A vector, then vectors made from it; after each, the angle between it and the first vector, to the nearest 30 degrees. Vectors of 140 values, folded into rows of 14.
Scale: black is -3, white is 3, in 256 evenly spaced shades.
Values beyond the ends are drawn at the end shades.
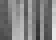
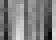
30 degrees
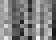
150 degrees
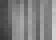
30 degrees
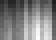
120 degrees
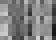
150 degrees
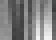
150 degrees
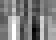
60 degrees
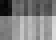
60 degrees
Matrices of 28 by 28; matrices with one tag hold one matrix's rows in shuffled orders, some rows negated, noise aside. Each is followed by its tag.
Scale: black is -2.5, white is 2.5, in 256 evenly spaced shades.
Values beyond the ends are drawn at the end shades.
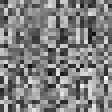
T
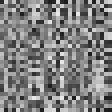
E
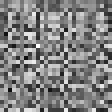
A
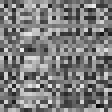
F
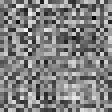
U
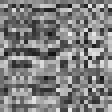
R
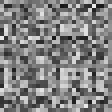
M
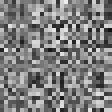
E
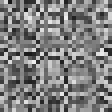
A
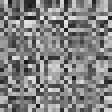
A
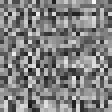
U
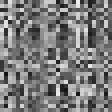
T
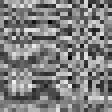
R
